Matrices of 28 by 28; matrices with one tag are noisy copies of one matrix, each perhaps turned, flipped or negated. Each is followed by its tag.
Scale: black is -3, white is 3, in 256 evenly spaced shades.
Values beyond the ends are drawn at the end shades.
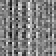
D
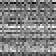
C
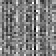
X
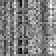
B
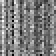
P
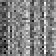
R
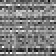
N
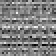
D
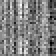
B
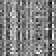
N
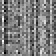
N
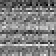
R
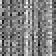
C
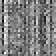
N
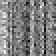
R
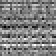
D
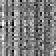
P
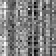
B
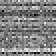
N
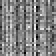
X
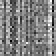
N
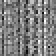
D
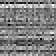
N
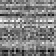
B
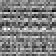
D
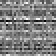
X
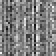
X
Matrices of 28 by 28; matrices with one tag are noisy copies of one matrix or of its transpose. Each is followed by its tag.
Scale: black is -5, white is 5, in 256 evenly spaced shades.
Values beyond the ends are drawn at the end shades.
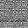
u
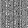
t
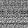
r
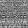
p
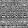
p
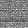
u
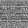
t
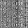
p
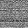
u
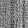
r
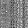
r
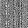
t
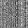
p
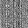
t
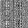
t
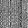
u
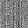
t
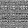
t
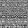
p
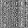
p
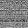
u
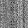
r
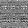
t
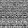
p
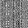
t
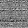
u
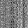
r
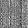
u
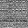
u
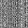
p
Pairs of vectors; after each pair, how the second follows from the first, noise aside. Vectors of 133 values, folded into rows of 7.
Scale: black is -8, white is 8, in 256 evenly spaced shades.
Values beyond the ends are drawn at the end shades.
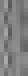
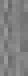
shrunk.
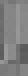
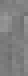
reversed, negated, shrunk.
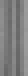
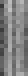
reversed, negated, scaled up.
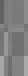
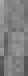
negated.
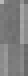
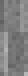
reversed.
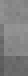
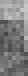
reversed, negated, scaled up.
